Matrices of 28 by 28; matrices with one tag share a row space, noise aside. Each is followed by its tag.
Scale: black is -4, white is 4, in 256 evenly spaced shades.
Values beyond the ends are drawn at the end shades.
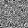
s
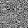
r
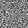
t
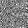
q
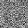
s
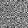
r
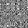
r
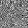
q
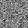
t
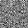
s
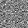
t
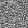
s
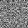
r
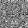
t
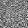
t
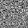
t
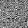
r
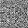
r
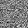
r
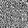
q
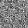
s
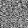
t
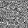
r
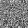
s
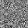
s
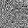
q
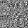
r
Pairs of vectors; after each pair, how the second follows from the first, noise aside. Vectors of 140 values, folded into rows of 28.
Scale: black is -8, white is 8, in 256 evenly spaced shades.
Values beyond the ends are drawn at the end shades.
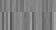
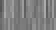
reversed, negated.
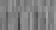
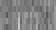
sign-scrambled.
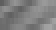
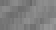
shrunk.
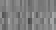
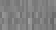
negated, shrunk.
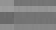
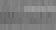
partly zeroed.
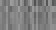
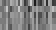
scaled up.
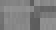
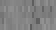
partly zeroed.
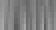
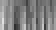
scaled up.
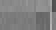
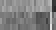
scaled up.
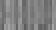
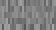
sign-scrambled.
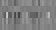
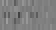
partly zeroed.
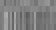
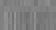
shrunk.
